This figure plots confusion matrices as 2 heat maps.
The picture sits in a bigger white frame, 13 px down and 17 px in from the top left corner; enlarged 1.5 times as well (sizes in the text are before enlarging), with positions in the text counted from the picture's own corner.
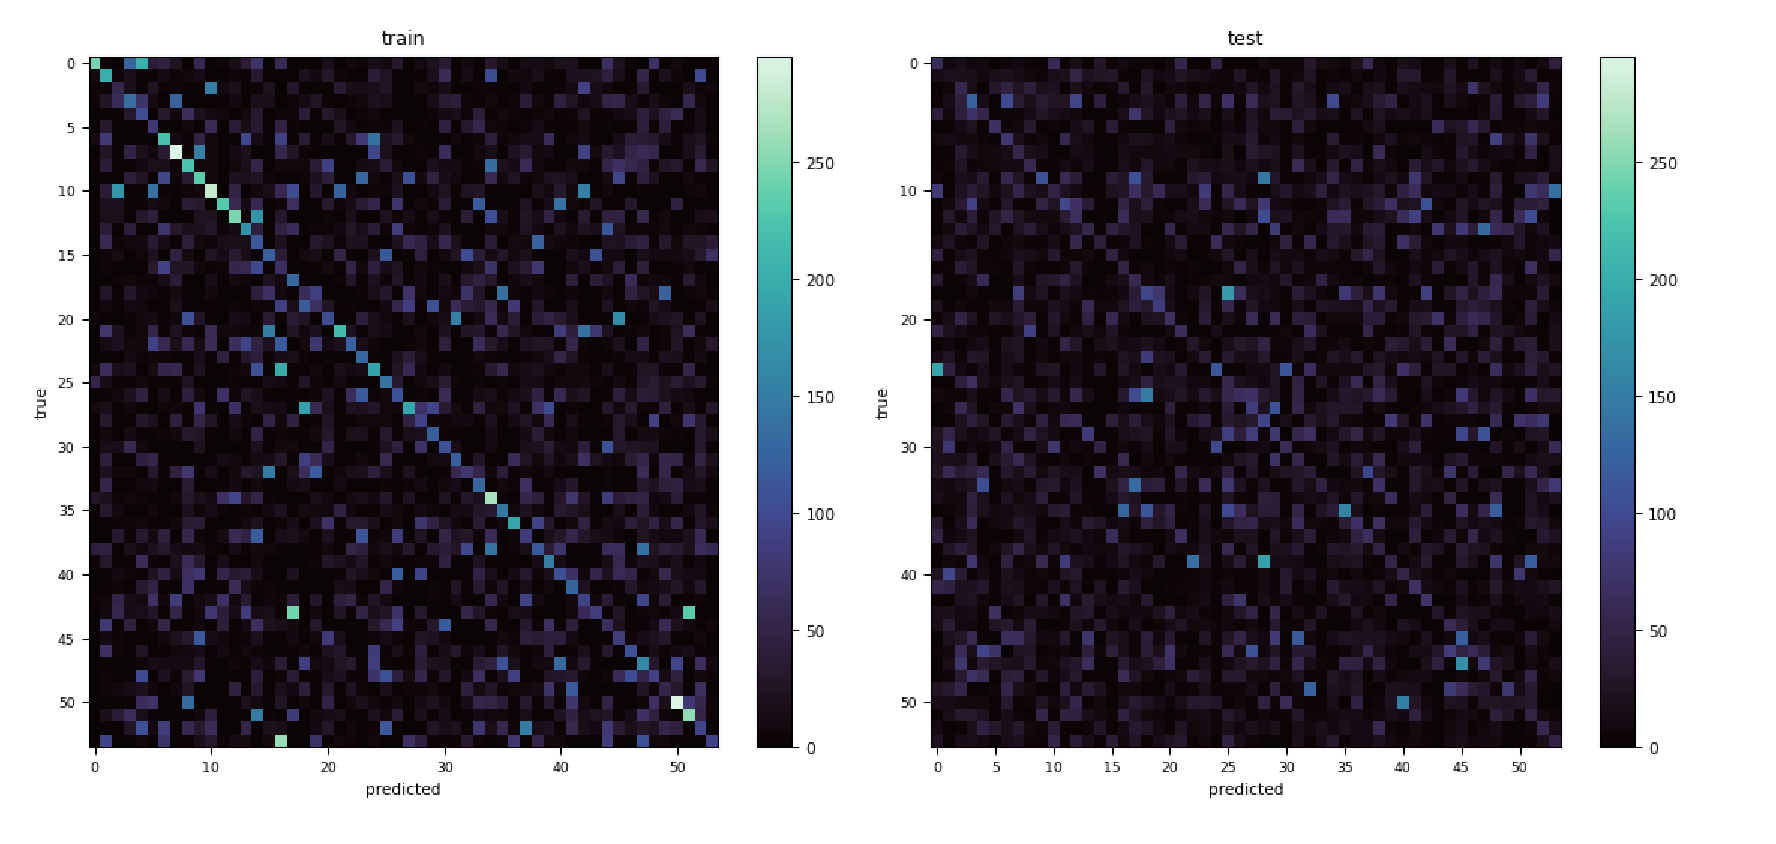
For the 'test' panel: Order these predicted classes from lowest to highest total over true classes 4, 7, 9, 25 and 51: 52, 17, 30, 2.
30, 52, 2, 17
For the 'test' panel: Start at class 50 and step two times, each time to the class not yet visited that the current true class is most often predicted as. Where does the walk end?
1
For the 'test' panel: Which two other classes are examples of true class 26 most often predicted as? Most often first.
18, 17
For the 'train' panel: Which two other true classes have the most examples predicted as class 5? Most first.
10, 22
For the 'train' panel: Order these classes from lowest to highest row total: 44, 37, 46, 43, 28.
46, 28, 44, 37, 43
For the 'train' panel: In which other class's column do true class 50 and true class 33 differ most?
8
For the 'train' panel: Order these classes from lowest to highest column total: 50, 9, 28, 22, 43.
43, 22, 28, 50, 9
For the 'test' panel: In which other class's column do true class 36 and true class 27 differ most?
29
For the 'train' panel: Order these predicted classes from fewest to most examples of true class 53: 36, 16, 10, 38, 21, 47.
21, 10, 38, 36, 47, 16
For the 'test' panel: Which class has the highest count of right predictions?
35
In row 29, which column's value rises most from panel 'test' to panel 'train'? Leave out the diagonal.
14
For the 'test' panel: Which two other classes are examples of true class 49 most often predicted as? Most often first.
32, 44
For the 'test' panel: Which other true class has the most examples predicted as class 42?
11
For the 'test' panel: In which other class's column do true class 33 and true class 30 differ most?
17
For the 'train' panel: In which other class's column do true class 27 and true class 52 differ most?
18
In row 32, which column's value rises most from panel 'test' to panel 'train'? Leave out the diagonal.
15
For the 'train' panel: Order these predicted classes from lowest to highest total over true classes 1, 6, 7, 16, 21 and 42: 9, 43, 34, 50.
50, 43, 9, 34
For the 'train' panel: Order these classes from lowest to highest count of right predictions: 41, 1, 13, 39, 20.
20, 41, 39, 13, 1
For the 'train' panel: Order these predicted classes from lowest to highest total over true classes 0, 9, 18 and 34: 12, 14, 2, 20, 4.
2, 20, 12, 14, 4
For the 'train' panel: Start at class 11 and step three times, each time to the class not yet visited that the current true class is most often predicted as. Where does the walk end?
23
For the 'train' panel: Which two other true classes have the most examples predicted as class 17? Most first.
43, 10
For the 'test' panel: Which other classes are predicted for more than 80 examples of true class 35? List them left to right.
16, 18, 25, 48
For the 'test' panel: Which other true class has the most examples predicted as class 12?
3
